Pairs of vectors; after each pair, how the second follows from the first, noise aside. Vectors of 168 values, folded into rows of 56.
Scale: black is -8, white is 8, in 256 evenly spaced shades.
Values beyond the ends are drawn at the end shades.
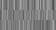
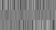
negated, partly zeroed.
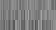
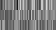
reversed, negated, scaled up.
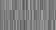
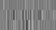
reversed, negated, partly zeroed.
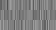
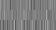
negated, partly zeroed.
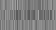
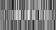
negated, scaled up.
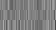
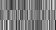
scaled up.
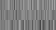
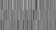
reversed, negated, partly zeroed.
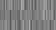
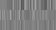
negated, partly zeroed.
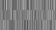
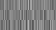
reversed, negated.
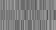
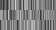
reversed, negated, scaled up.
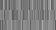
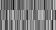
reversed, negated, scaled up.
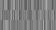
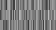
negated, scaled up.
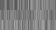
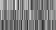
negated, scaled up.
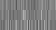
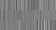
partly zeroed.
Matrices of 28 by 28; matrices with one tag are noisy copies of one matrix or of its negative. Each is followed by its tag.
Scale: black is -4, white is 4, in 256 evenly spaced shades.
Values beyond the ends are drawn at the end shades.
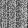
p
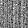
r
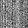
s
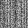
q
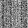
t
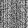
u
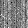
u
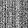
s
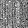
s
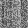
t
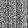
p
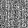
q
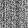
s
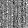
r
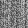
u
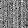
r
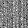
r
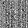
q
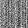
q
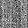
t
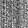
s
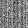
r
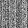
p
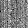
u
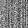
q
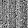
p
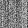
p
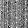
u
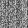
p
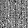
q
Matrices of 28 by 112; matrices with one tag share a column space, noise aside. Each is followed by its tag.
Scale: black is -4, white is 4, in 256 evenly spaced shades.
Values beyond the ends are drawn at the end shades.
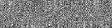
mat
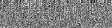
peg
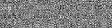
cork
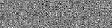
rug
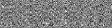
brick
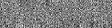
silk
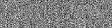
cork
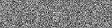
brick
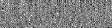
peg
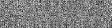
mat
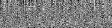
peg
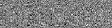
brick
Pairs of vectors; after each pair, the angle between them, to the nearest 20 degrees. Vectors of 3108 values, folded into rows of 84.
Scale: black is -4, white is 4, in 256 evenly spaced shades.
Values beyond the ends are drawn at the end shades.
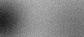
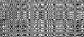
80 degrees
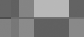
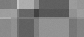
140 degrees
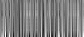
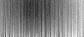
100 degrees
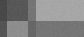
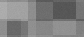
160 degrees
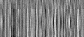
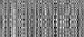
140 degrees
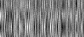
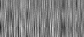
40 degrees
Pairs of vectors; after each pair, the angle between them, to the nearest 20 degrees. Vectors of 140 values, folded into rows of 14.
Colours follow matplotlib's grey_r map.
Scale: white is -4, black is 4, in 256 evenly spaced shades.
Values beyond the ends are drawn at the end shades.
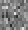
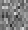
20 degrees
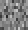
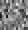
40 degrees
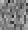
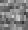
120 degrees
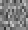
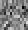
80 degrees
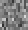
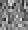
140 degrees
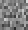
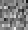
160 degrees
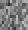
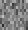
100 degrees
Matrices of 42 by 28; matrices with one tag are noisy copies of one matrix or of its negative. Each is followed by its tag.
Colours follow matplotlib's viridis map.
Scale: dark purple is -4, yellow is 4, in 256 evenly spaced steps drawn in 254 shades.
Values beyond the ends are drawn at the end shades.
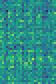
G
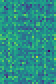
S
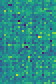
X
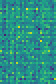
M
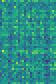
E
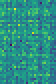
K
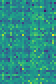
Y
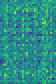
G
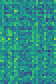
S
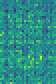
G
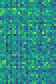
K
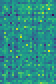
S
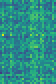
Y
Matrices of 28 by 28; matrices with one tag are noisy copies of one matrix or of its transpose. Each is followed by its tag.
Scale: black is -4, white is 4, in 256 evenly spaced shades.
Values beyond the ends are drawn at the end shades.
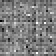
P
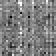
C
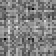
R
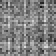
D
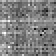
C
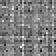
P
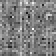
C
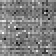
C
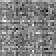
C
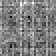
C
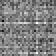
P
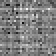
R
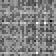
P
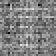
R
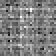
R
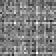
P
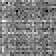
C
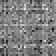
D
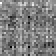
C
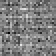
R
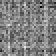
D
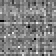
P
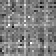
D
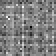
P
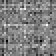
D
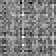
P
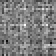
D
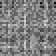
D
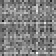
P
